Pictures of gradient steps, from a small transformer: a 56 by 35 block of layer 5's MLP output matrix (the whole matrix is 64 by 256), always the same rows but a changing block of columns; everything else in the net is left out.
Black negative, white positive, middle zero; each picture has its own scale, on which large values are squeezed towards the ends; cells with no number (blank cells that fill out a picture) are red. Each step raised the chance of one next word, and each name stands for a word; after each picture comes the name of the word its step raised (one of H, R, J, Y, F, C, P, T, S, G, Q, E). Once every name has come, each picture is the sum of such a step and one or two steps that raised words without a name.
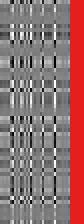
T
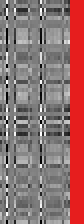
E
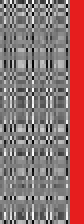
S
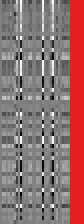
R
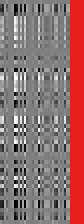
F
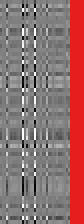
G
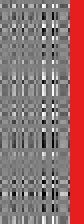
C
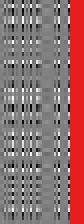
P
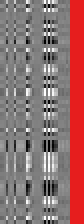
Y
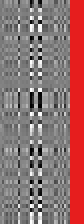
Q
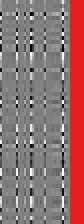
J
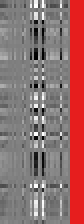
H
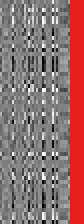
S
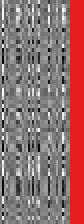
Y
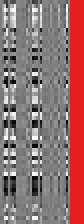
G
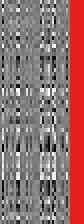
Y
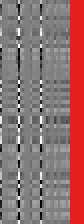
F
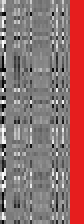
J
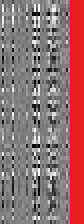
J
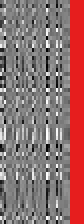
G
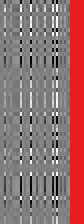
T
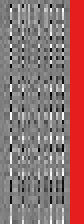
Q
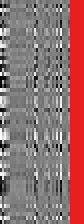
G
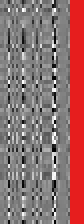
E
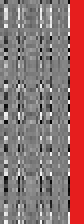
Q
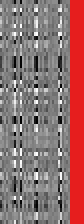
T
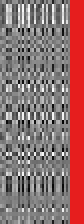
P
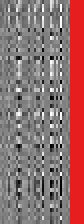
R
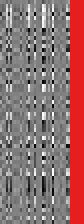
J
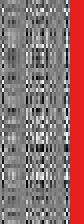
E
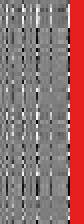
E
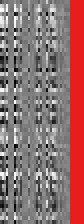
J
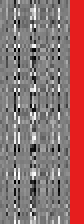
Q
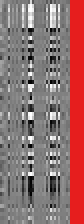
R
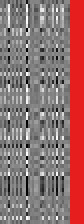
G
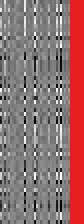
R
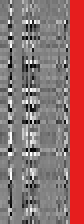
P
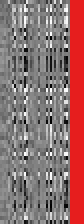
S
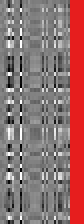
G
